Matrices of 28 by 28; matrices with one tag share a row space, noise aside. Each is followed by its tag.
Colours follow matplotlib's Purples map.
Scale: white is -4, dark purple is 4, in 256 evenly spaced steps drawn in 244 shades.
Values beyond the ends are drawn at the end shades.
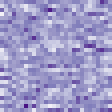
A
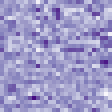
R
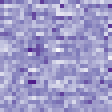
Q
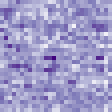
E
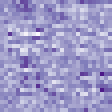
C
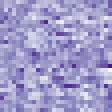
Q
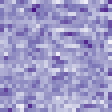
Q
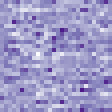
C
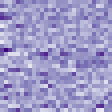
E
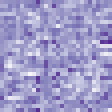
R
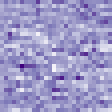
C
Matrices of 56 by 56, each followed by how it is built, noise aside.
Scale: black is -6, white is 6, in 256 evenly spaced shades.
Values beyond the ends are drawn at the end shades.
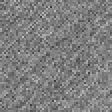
Hankel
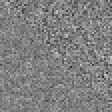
upper triangular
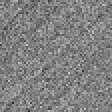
Hankel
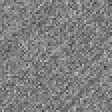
Hankel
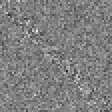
banded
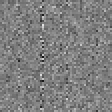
uneven columns
